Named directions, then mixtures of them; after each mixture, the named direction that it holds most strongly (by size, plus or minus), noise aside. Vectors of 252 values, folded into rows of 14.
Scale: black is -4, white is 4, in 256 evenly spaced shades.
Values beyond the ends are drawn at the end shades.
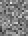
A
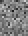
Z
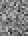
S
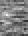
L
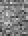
L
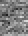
L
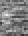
L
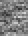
L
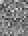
Z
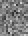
S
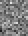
A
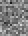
A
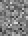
A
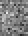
S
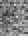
L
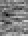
L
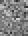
Z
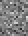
A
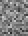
S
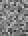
S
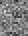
A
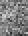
S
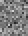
Z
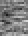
L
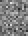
A
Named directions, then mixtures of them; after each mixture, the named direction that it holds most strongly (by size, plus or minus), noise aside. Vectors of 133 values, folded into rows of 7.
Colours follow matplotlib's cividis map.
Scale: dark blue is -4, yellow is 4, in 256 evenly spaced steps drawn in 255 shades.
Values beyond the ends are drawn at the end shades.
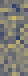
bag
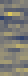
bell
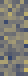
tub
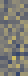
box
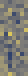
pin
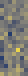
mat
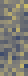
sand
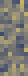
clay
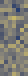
bag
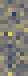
pin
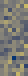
sand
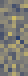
bag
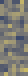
clay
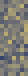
box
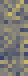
tub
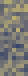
sand
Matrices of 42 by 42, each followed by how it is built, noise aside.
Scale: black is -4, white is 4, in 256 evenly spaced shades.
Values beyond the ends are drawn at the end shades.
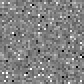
sparse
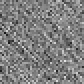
Toeplitz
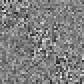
block diagonal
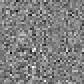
low rank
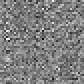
low rank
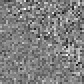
upper triangular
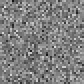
noise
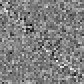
banded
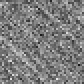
Toeplitz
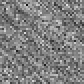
Toeplitz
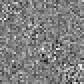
block diagonal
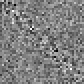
banded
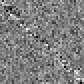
banded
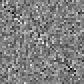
banded
